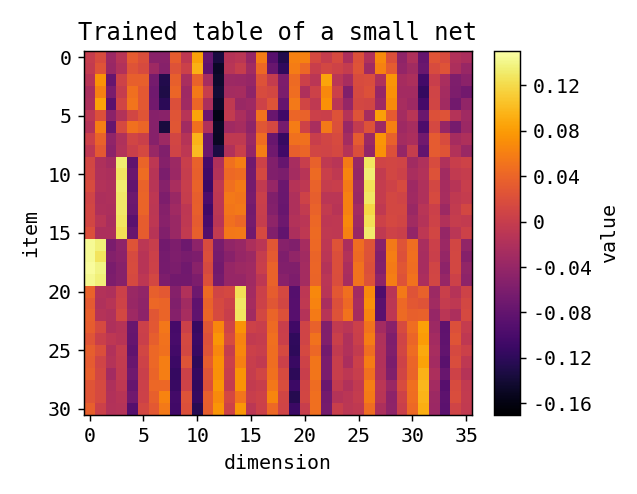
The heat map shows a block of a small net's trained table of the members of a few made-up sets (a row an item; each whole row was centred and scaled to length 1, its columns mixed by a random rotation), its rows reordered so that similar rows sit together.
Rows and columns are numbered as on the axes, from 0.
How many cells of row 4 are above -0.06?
29
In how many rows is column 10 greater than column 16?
16
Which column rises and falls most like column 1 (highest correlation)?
25
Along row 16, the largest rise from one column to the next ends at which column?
28
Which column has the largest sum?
26
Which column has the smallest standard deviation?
23
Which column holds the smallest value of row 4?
12
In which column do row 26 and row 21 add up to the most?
14
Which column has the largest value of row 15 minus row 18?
3
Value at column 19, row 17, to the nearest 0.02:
-0.04
